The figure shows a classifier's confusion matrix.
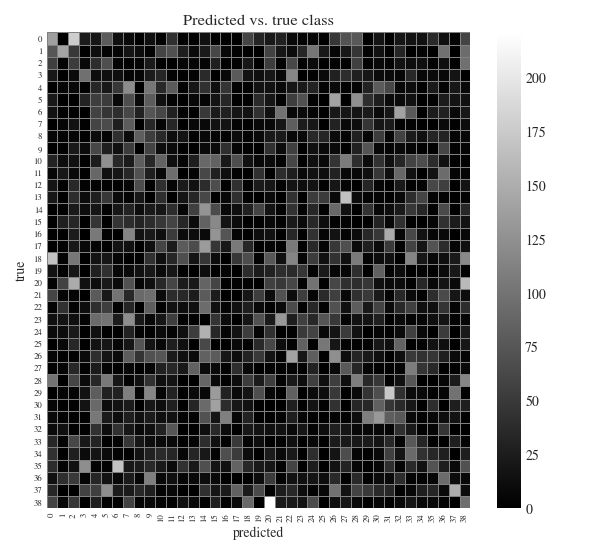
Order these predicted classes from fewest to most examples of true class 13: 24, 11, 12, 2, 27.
11, 12, 2, 24, 27
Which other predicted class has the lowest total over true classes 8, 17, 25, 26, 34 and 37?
1
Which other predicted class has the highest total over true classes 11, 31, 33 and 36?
4
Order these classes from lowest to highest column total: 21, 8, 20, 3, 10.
3, 21, 8, 10, 20
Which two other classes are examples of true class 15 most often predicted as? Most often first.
14, 11
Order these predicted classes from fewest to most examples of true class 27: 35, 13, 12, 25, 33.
25, 12, 35, 13, 33
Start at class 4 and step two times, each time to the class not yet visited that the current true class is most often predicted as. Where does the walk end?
22
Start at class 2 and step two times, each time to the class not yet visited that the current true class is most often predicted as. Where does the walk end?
20
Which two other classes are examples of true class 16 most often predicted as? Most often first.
31, 15
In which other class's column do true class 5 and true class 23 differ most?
21
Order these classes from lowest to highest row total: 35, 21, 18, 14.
14, 35, 21, 18
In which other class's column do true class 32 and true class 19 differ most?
30
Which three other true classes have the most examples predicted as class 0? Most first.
18, 28, 1
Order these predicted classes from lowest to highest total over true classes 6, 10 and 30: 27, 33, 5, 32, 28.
28, 27, 33, 5, 32
